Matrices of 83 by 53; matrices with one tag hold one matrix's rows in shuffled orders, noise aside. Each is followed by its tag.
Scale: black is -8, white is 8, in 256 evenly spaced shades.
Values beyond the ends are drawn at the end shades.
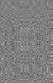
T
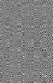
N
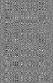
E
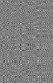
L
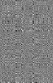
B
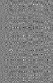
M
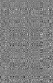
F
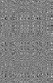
T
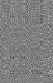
F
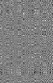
N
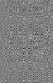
M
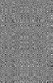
T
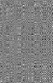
N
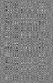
E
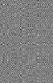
L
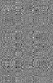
B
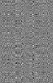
B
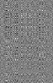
E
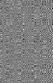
N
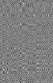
L
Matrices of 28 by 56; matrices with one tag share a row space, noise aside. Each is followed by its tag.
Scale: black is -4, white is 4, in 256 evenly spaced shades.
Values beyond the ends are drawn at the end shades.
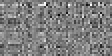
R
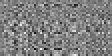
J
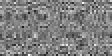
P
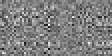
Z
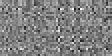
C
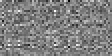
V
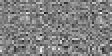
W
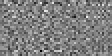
J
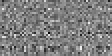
Z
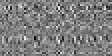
C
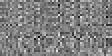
C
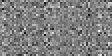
Z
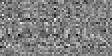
V
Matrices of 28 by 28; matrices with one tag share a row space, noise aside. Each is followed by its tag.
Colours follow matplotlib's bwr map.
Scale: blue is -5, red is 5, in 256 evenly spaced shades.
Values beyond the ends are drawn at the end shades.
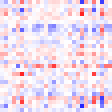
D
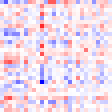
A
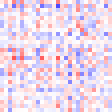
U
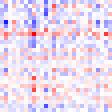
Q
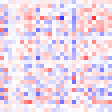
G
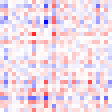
Q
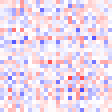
U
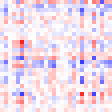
D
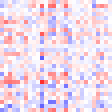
A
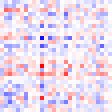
A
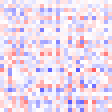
U
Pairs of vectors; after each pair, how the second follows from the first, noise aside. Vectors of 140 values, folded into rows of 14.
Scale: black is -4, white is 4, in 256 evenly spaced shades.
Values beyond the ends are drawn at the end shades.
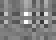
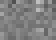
wrapped around, shrunk.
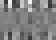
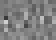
wrapped around, shrunk.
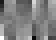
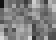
copied.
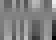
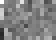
reversed, negated, partly zeroed.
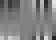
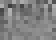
wrapped around, shrunk.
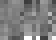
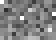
shuffled.
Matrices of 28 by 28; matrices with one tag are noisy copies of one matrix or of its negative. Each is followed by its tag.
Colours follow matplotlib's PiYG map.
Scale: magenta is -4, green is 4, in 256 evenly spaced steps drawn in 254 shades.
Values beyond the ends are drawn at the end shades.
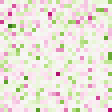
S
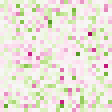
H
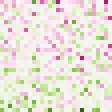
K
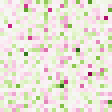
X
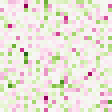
X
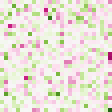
S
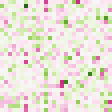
X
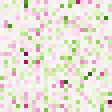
X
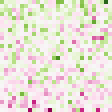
K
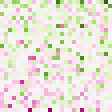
K
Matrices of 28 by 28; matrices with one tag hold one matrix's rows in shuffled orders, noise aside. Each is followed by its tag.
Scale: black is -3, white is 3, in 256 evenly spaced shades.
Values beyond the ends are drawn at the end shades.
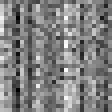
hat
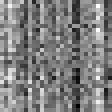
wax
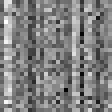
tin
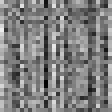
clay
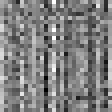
clay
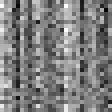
hat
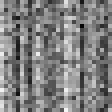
hat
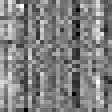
wax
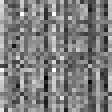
clay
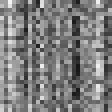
wax
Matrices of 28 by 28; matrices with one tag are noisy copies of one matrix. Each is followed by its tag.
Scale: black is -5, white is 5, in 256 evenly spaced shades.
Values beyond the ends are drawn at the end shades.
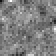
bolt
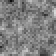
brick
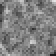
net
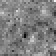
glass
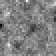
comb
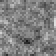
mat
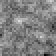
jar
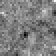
glass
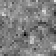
glass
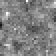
comb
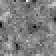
comb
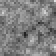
glass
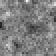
comb
